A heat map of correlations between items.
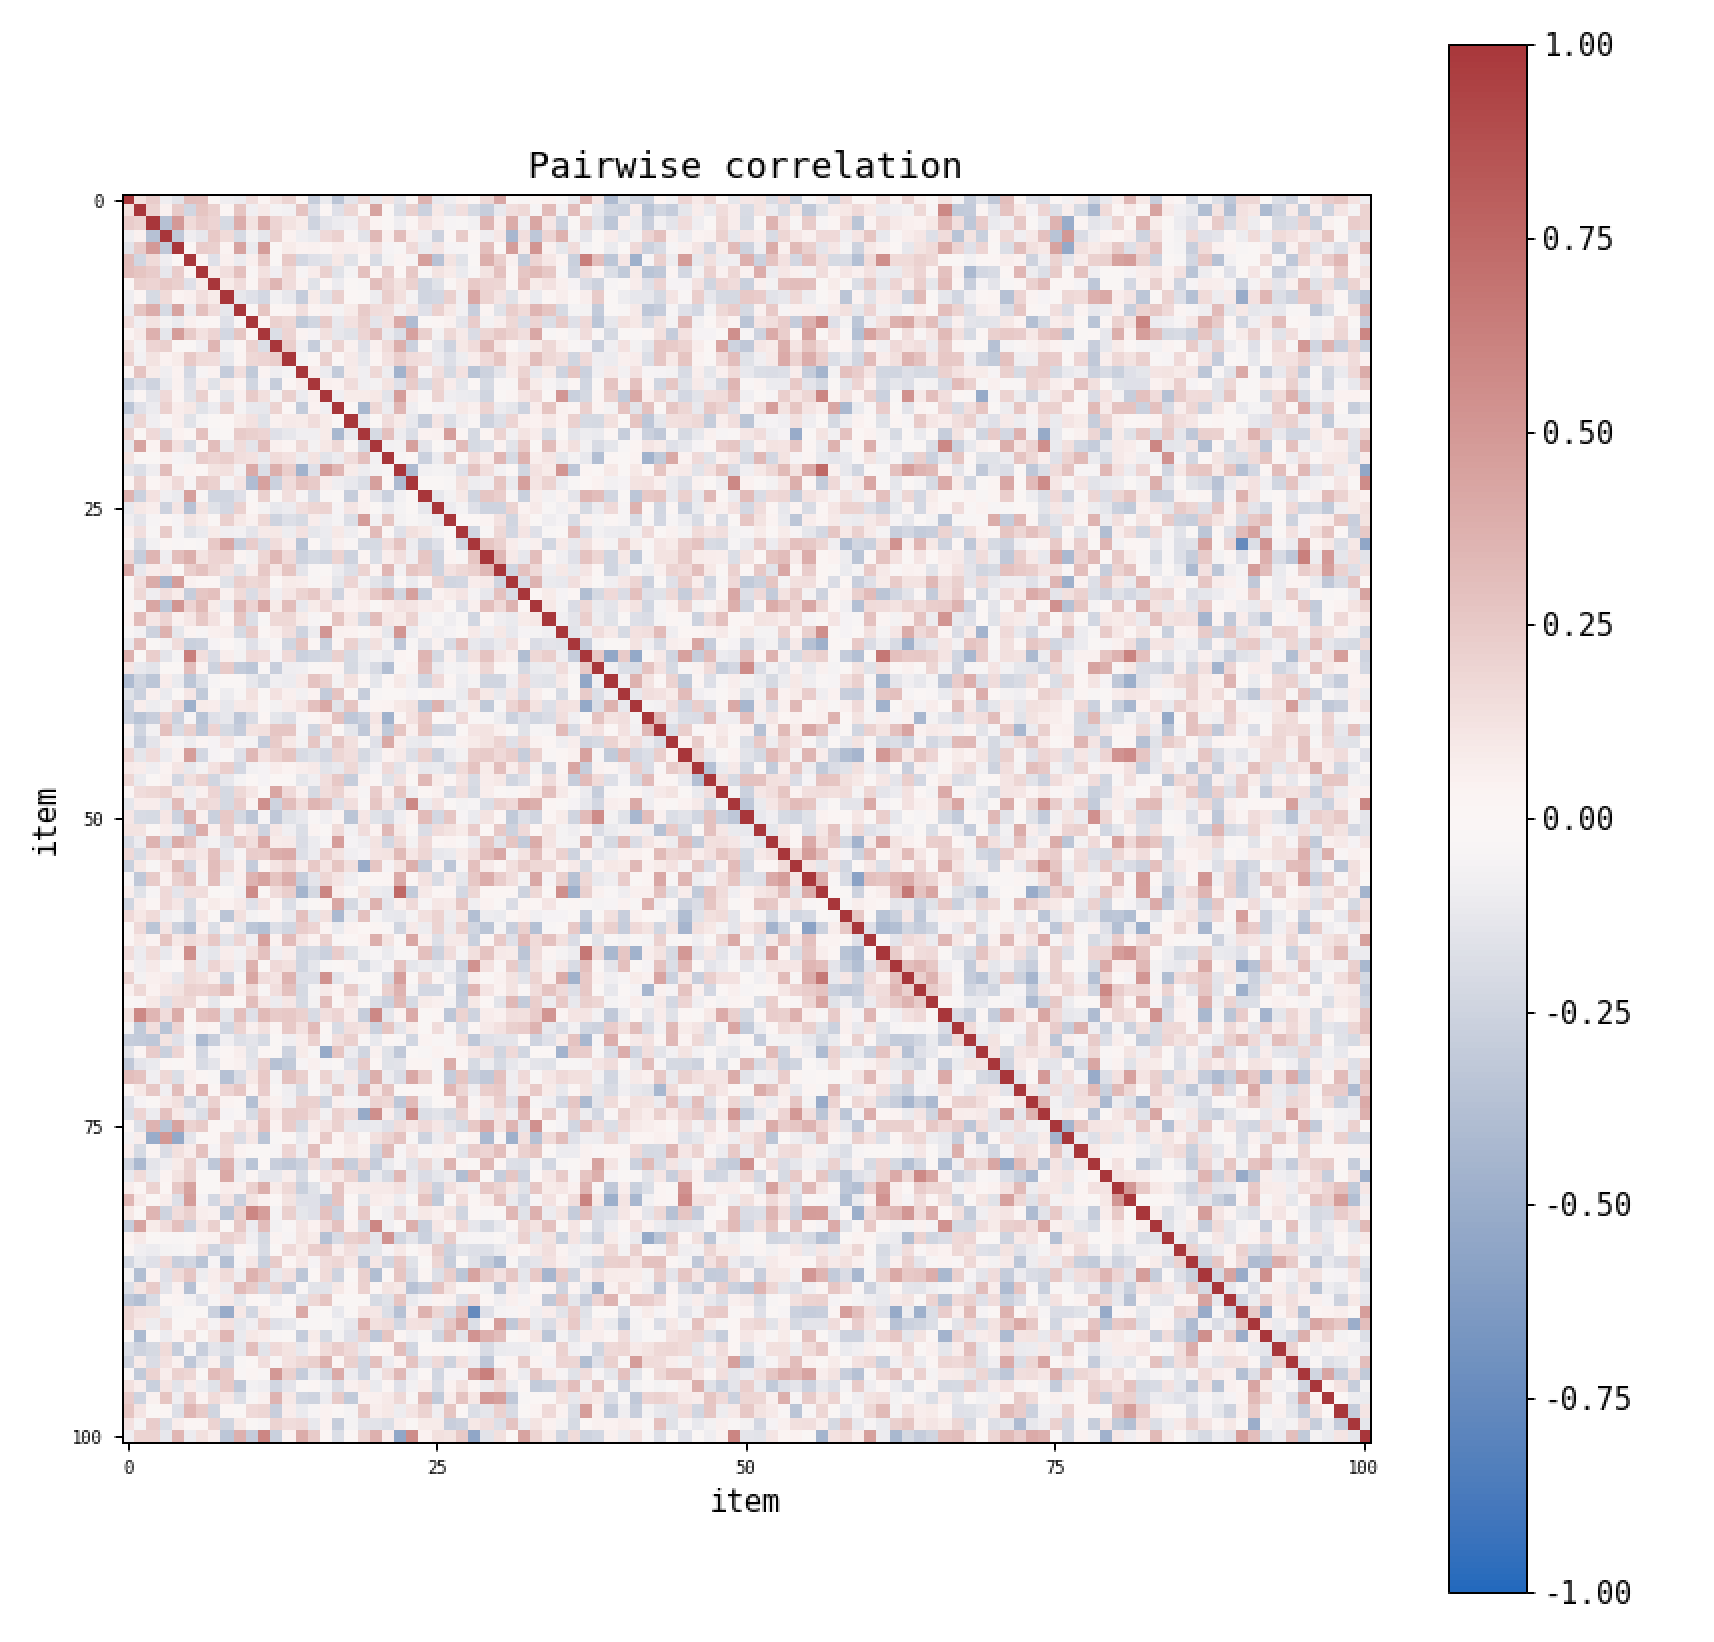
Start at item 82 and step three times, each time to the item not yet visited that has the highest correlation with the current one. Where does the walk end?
22
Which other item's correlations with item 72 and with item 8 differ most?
79
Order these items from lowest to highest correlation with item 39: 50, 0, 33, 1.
0, 1, 33, 50
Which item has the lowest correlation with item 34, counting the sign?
87
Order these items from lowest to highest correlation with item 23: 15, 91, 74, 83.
91, 15, 83, 74
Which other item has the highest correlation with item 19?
26
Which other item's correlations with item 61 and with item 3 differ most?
37
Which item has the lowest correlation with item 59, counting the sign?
55
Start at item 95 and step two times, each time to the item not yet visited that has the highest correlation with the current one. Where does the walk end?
97
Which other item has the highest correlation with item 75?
33
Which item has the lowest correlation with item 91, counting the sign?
99
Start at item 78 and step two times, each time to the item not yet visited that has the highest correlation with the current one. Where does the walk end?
38
